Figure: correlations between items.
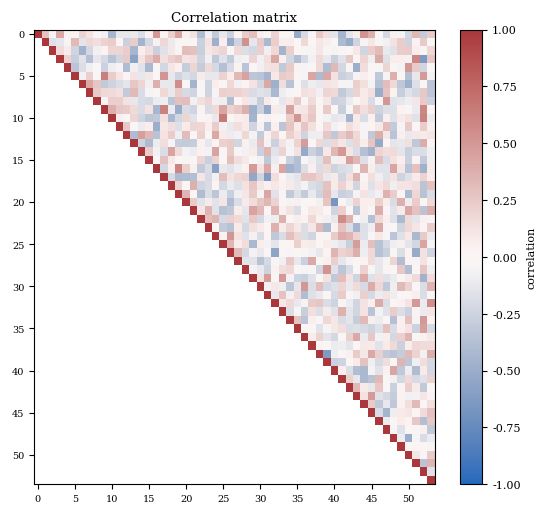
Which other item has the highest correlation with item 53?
32
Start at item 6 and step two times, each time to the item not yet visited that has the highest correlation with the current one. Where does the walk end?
16
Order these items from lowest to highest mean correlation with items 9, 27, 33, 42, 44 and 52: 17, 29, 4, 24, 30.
30, 4, 29, 24, 17
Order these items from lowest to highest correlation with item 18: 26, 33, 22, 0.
22, 26, 33, 0
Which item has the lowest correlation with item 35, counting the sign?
0
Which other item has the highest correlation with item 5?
9
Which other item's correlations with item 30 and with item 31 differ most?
36
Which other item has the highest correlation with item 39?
28
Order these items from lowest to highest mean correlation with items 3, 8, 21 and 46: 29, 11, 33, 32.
33, 11, 29, 32
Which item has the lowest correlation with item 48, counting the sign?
50
